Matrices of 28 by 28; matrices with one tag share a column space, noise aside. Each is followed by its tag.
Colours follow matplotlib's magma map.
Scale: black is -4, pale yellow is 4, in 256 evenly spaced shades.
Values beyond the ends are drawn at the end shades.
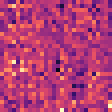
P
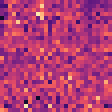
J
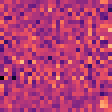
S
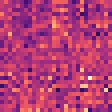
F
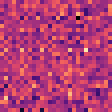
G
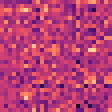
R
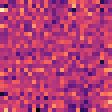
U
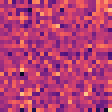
U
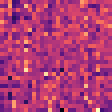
P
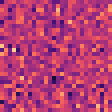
R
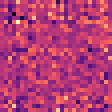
J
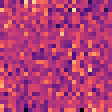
U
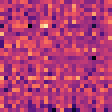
F
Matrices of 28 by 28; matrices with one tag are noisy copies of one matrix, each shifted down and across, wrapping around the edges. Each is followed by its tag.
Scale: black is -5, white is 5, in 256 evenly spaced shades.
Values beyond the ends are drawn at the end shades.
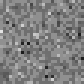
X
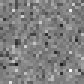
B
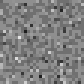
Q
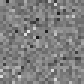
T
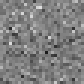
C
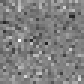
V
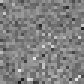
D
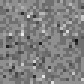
V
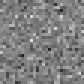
B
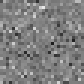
C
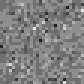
T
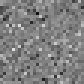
B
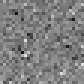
B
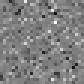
B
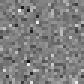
Q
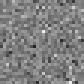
B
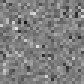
X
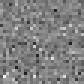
T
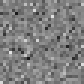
B
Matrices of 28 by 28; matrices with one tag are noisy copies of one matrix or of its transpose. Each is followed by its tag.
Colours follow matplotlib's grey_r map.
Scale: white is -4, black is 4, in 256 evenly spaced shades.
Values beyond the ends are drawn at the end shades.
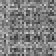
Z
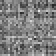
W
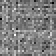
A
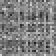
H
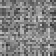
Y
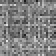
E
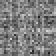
W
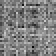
E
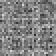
H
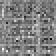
H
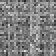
A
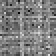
Y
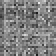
E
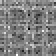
Z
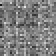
E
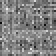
A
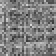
Z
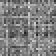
E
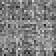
Y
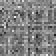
Z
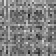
Z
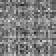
W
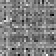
Z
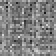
H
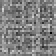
H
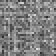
A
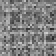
Z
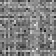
A
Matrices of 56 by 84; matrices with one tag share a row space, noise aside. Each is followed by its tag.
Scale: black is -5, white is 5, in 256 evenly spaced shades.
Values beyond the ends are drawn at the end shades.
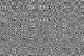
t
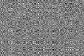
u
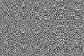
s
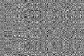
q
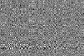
t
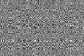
u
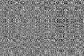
s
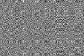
s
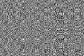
s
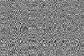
t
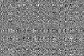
u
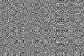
s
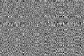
s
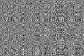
s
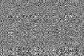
u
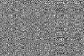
s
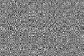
t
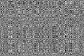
u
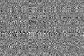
t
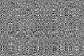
u
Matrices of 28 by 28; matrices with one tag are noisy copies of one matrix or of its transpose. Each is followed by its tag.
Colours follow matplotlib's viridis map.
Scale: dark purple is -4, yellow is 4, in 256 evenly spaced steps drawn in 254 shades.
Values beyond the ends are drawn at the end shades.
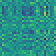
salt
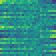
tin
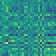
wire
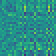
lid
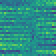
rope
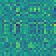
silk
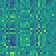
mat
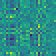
mat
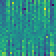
rope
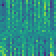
rope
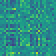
mat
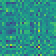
salt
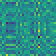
salt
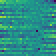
tin
